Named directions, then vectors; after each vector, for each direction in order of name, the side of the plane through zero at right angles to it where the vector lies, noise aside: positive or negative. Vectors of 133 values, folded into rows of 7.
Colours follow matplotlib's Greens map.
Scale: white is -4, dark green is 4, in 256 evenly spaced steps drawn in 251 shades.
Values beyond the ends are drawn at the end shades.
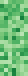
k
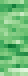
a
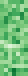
negative, positive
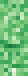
positive, negative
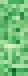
negative, positive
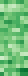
negative, negative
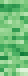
positive, positive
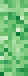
negative, negative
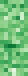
positive, negative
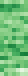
positive, positive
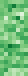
positive, negative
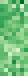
negative, positive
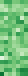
negative, negative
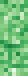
positive, negative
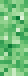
positive, negative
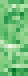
negative, positive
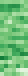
positive, positive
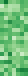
negative, negative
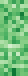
negative, positive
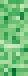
negative, positive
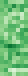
positive, negative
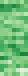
positive, positive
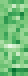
negative, positive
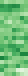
positive, positive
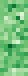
positive, negative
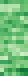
negative, negative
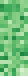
positive, positive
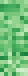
positive, positive
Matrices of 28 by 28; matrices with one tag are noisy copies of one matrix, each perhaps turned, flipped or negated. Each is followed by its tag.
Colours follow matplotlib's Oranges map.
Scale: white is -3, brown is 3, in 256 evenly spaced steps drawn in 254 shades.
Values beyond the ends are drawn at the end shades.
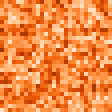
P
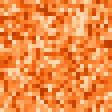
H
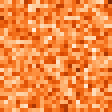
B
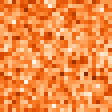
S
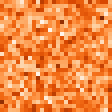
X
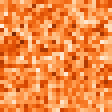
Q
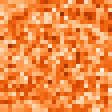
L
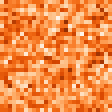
B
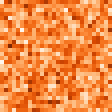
H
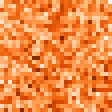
S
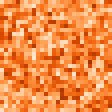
L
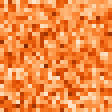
S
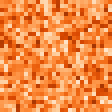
S
